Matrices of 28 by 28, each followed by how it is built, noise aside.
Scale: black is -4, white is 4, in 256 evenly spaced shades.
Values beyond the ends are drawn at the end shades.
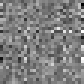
low rank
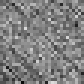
Toeplitz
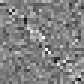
banded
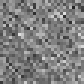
Toeplitz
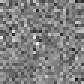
low rank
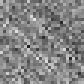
Toeplitz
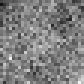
smooth
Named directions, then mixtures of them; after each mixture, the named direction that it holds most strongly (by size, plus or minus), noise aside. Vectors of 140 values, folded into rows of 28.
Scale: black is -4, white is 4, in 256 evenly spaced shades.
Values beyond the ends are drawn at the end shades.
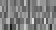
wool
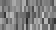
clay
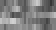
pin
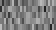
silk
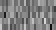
wool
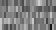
wool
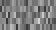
silk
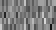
wool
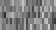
clay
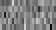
silk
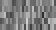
clay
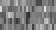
silk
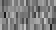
clay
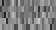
silk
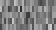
silk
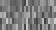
clay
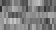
pin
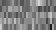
silk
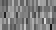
wool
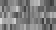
pin
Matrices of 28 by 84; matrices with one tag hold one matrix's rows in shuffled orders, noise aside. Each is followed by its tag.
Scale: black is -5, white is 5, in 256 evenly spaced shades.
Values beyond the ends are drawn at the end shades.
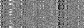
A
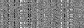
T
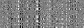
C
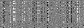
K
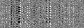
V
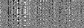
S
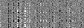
S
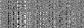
S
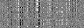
C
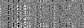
S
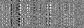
V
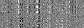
C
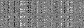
T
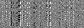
V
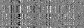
V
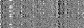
A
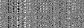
S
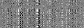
C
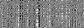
C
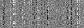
K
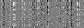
K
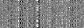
C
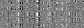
C
